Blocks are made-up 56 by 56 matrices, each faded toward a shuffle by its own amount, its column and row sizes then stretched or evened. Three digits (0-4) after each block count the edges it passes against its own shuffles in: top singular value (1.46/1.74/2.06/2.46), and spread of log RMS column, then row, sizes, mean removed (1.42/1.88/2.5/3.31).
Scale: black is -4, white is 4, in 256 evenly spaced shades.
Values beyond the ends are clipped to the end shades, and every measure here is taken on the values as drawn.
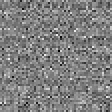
3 0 1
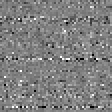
1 0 3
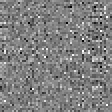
2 2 1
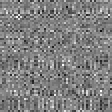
4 1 3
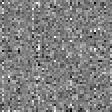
1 3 1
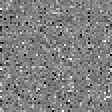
1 1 0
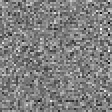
2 1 1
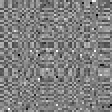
4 0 0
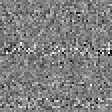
0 0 3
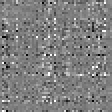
0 3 3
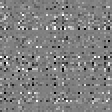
3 2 4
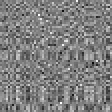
4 2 1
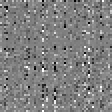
0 3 2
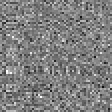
3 0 1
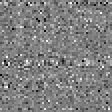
2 0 2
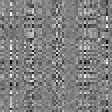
4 4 1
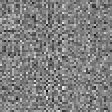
3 2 0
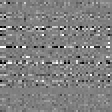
4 1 4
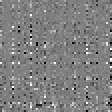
2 3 2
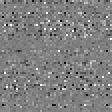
1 0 3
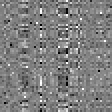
4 3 0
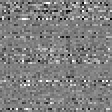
1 0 4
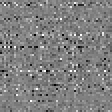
1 0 3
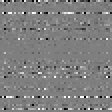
2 0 4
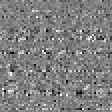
2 0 3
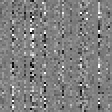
3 4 0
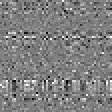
4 1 3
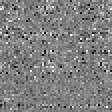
1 1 3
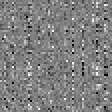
3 3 1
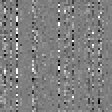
2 4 0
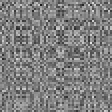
4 2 3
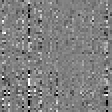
3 3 1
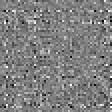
2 2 3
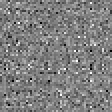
2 2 2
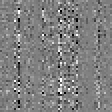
3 4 1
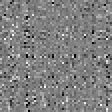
2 3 2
